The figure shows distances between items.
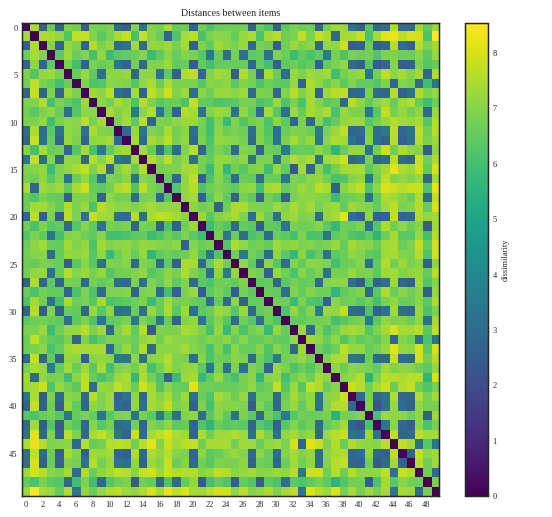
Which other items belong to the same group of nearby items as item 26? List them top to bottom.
3, 22, 24, 29, 36
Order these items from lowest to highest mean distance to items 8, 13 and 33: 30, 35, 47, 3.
47, 3, 30, 35
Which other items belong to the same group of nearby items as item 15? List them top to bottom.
10, 32, 34
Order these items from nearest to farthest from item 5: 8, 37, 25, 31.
25, 31, 37, 8
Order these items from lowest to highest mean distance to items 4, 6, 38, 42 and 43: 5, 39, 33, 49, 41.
39, 33, 49, 41, 5
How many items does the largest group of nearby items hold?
17
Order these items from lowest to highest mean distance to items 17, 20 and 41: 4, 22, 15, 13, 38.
4, 13, 22, 15, 38
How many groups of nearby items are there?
8
